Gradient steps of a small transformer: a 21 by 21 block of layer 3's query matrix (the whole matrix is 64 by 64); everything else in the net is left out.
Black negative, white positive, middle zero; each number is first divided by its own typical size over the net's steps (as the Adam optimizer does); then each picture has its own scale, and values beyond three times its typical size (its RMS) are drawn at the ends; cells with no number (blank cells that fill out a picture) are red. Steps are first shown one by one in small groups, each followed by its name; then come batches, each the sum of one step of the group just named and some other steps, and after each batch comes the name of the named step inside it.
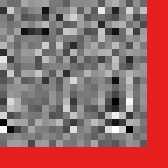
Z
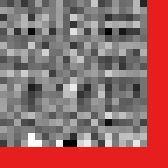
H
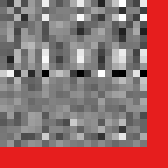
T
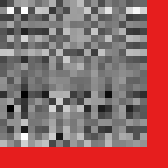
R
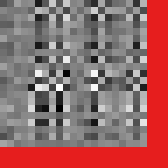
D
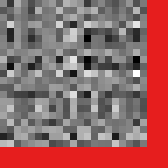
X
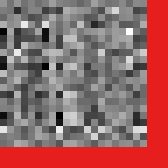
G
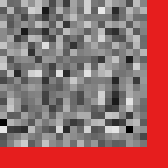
Z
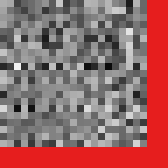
G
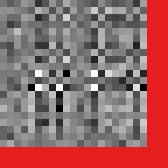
D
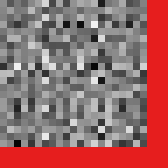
T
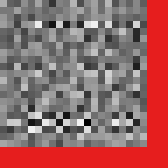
X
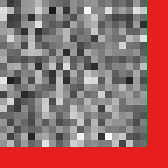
R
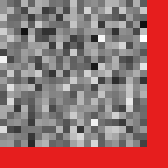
Z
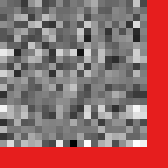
H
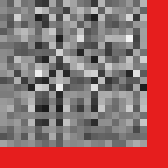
D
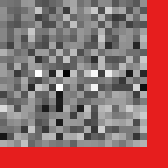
D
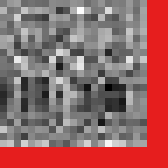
G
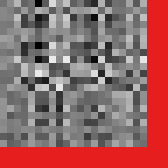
D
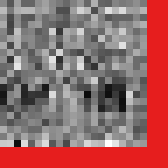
R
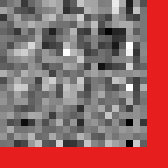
H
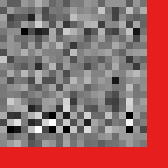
Z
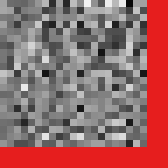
T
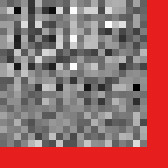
H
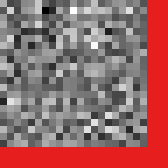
Z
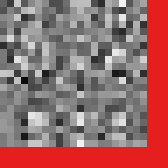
T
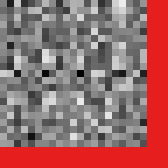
T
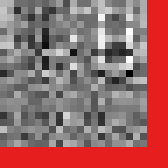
G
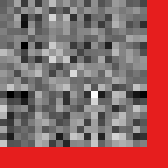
R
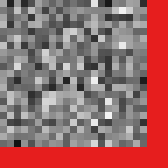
H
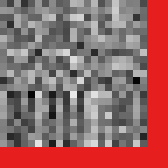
H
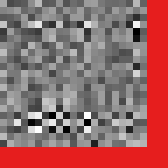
H
